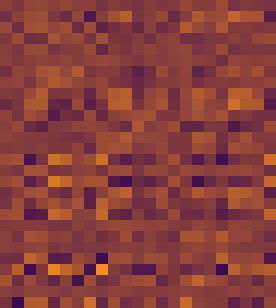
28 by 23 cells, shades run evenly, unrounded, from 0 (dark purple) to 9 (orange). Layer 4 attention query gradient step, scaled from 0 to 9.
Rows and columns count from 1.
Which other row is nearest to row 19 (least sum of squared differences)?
14
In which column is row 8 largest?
5
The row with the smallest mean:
12
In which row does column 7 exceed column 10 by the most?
17
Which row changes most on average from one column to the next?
25
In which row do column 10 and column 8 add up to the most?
28
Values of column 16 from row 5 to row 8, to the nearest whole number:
4 4 4 4
